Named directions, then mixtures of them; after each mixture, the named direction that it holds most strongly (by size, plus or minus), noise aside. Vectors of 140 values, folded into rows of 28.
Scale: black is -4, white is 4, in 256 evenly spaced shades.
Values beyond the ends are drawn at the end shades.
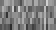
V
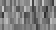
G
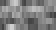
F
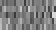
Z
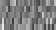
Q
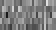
V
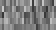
G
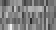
V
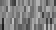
Q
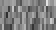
V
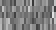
Z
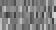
Z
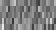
Q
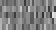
Z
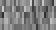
G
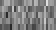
V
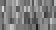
G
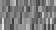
Q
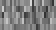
G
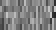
Z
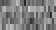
Z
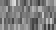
Q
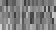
Z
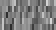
Q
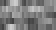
F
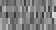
Z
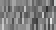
Q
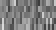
Q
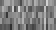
V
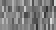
G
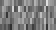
V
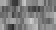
F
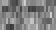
F
